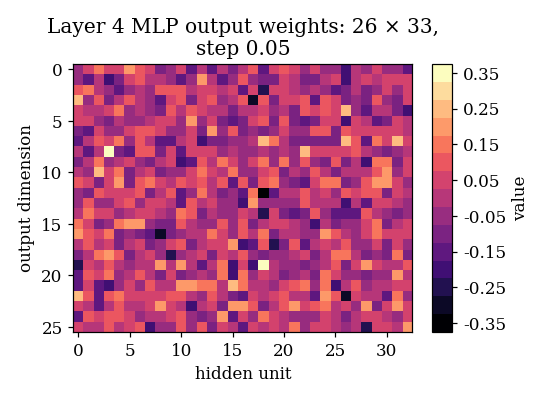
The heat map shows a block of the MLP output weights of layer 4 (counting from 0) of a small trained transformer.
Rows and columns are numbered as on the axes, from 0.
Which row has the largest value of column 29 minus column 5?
11
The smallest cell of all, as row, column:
12, 18
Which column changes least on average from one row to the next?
27
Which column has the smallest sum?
26
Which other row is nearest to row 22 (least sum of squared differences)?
5
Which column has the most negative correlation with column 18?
17
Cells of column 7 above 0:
11
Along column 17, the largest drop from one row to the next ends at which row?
3
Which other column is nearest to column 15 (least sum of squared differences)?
21
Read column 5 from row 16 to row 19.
-0.05 0 -0.1 -0.05
